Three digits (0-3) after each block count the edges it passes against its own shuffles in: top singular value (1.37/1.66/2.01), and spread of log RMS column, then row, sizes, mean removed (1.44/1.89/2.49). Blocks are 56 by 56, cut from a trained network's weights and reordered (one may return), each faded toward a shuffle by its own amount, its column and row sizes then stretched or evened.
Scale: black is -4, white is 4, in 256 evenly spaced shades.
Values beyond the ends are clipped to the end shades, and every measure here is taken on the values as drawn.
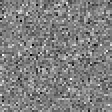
0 0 1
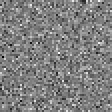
0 0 0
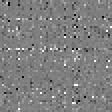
1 2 2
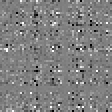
0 3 3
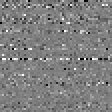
2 0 3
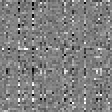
3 3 1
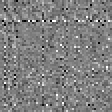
2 1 1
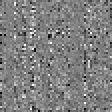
0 3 1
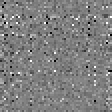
1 2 2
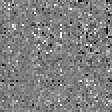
0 2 2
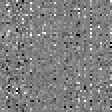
1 3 1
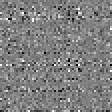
2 2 3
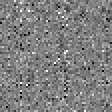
1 2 0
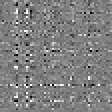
3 2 3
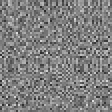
3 0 2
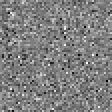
1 0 1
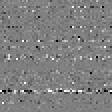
2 0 3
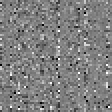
0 3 1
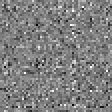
1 1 2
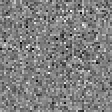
0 1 0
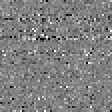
0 0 3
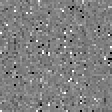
0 1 0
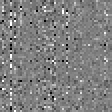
2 3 1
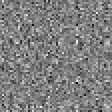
2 2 1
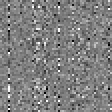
2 3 1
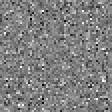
0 2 0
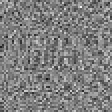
3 0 0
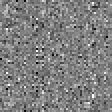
1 2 0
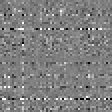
2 1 3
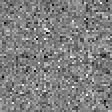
1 1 0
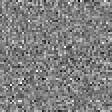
2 0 2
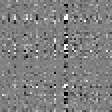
3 3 3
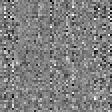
2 3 0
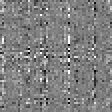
3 3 2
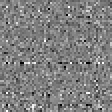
2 1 2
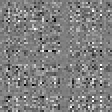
2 3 3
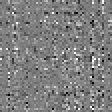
0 3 2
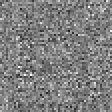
1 1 0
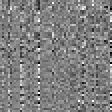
3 3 0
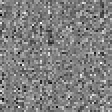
1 2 2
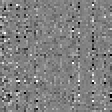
1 3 1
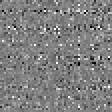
1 2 3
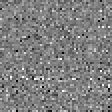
0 1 2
